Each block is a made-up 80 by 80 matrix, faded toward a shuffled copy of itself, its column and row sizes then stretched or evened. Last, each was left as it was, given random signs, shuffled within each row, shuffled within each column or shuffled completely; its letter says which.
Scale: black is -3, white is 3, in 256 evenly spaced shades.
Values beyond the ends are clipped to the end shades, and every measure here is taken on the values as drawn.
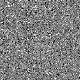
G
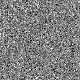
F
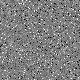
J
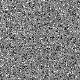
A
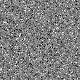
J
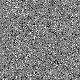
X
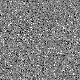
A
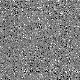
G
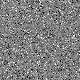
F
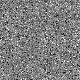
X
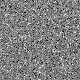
J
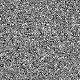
F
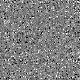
G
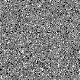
G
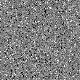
X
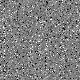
X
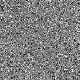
G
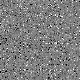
A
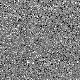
F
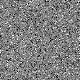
X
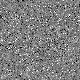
F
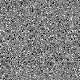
G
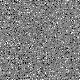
G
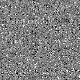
G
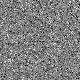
J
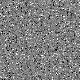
X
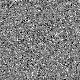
F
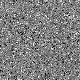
F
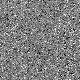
X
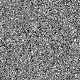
F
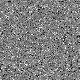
F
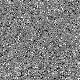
F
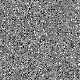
A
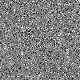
F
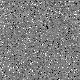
F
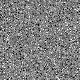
X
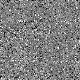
G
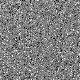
X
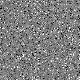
A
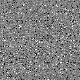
G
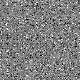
G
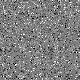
G
